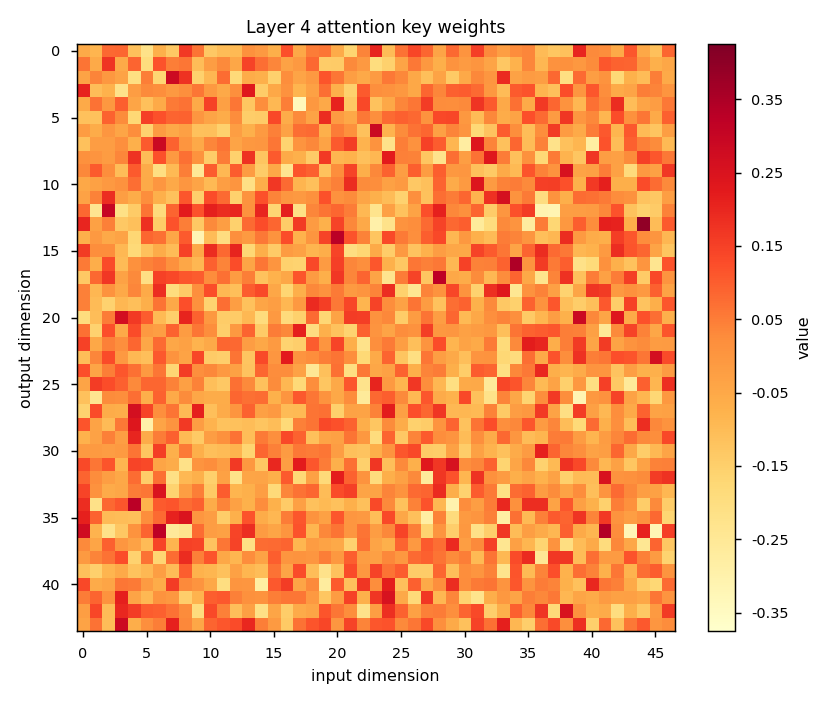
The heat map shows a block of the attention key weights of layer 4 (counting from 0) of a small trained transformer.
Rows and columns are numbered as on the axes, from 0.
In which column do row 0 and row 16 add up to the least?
45
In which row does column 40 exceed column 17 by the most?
4
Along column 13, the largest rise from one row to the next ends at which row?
3
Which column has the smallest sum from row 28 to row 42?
33
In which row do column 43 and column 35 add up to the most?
38
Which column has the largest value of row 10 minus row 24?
21
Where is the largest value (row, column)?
13, 44
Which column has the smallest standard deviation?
25
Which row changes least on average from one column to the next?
30
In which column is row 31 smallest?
8
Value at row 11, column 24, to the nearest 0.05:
-0.1
